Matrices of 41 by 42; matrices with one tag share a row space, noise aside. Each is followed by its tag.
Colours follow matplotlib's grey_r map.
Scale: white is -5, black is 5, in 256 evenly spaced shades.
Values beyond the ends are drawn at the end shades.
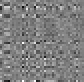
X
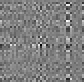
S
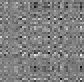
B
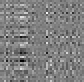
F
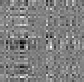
F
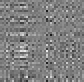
F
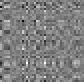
X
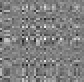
X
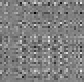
B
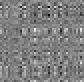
B
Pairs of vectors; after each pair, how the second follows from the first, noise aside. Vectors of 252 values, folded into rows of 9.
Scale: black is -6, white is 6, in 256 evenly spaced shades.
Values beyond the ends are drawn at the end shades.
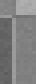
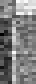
scaled up.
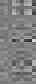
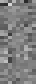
wrapped around.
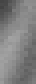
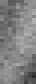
reversed.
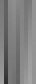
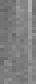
reversed, negated, shrunk.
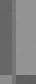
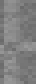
wrapped around, negated, shrunk.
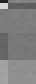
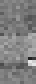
wrapped around.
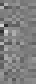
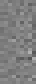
reversed, shrunk.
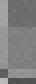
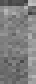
reversed.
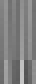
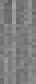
reversed, shrunk.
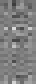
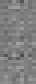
reversed, negated, shrunk.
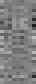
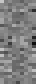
wrapped around.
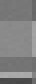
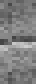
wrapped around, negated.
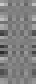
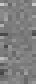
partly zeroed.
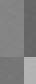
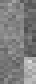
copied.
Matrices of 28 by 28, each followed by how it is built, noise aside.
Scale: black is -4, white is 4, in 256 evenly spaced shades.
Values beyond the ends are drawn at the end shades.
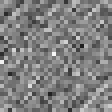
Hankel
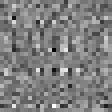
low rank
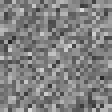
Hankel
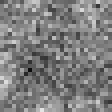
smooth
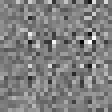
low rank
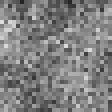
smooth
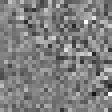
upper triangular
